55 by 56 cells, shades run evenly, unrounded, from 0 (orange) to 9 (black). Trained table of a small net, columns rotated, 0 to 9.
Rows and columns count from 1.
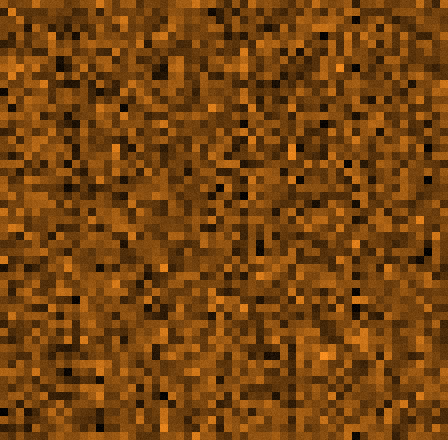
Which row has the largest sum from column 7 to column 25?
24
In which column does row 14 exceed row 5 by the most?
44
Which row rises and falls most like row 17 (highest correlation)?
26
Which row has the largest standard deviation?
9
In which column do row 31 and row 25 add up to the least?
45
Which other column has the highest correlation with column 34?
35
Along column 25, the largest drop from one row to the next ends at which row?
55
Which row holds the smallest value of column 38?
38
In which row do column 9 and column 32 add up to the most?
21
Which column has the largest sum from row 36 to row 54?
37
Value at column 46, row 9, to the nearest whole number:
4
